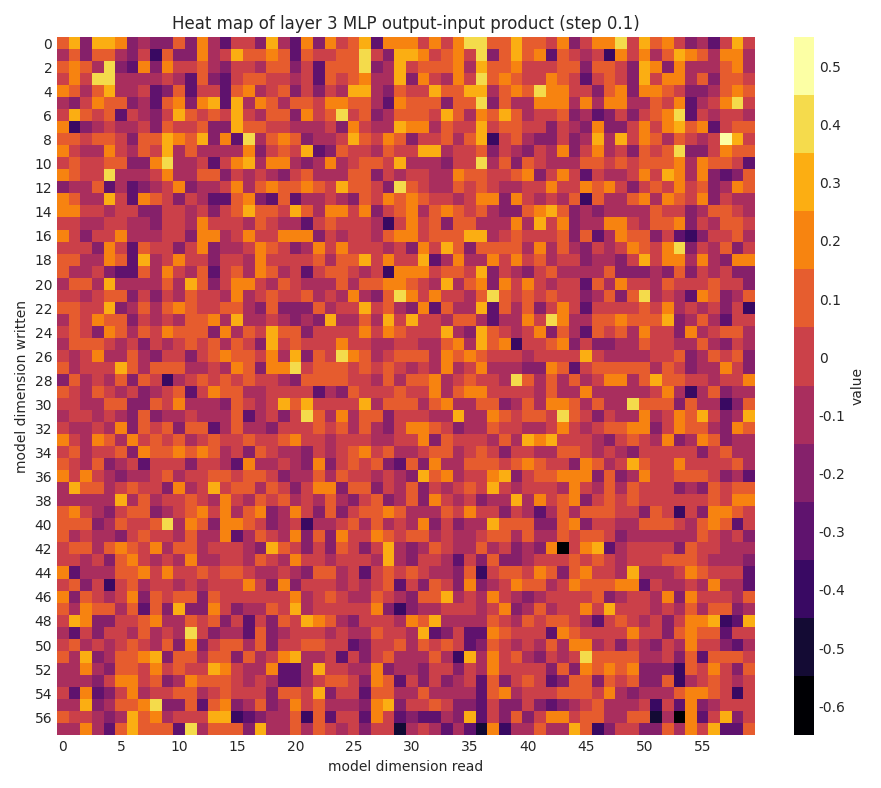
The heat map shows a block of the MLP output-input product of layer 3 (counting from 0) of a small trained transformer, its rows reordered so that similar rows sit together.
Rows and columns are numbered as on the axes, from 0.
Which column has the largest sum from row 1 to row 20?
36
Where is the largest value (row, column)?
8, 57
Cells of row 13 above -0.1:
35
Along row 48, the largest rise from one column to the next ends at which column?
59
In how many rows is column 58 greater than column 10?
24
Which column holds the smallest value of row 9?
22
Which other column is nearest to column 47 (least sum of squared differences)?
23
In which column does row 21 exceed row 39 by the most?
50
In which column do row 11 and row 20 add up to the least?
45
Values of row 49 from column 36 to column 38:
-0.3 0.2 0.1
